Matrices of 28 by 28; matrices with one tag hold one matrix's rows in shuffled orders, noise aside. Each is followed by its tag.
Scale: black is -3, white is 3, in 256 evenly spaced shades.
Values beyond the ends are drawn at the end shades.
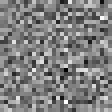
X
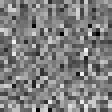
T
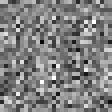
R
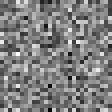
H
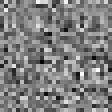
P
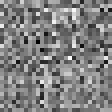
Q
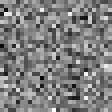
R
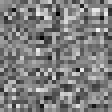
P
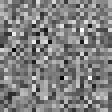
T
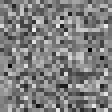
X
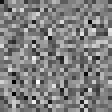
T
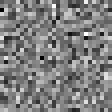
R
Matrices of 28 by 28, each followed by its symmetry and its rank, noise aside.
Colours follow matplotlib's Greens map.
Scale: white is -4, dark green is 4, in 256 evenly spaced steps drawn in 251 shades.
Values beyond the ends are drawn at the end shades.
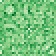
symmetric, rank six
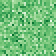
no symmetry, rank eight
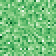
antisymmetric, rank eight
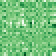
no symmetry, rank four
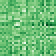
no symmetry, rank four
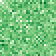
symmetric, rank eight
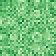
symmetric, rank six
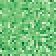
antisymmetric, rank six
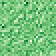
symmetric, rank eight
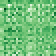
antisymmetric, rank four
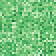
no symmetry, rank eight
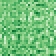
antisymmetric, rank six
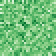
symmetric, rank eight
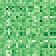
no symmetry, rank four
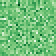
antisymmetric, rank eight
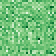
no symmetry, rank six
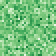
symmetric, rank eight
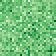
symmetric, rank eight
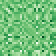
antisymmetric, rank four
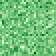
no symmetry, rank eight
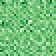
symmetric, rank six
